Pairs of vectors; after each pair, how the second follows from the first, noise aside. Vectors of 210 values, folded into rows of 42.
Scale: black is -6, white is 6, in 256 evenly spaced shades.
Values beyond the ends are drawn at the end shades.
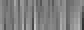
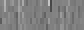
reversed, partly zeroed.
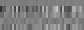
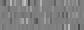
wrapped around, partly zeroed.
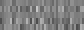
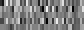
reversed, negated, scaled up.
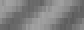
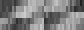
wrapped around, negated, scaled up.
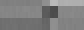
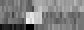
reversed, negated, scaled up.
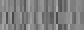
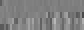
wrapped around, partly zeroed.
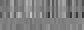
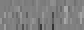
wrapped around, partly zeroed.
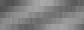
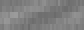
wrapped around, negated, shrunk.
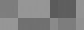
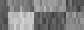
reversed, negated, scaled up.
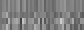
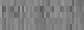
wrapped around, negated, shrunk.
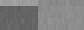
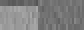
negated.
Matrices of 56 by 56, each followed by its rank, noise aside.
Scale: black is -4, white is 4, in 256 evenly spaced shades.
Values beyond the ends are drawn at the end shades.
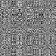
seven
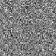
eight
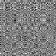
five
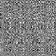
seven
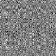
eight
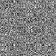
seven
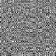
six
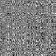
six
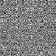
seven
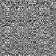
seven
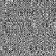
eight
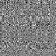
six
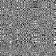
five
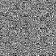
seven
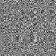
five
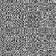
six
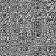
seven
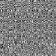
seven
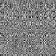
five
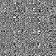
six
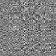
five
